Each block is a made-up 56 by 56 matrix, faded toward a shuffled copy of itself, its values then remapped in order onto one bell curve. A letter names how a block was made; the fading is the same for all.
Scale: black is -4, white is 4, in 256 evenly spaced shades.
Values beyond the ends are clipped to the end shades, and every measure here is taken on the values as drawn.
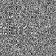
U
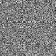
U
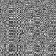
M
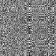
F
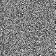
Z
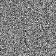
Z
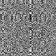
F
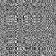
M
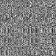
F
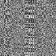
F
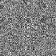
U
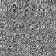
U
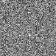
Z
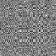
M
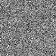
Z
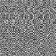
M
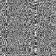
F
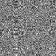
U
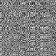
M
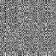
F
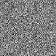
U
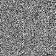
Z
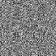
U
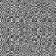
M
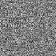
U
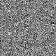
Z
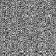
U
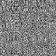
U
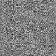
U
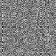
F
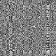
F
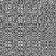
M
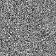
Z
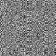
F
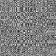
M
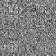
U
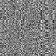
F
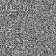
U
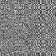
M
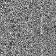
Z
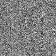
Z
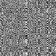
F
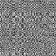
M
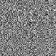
U
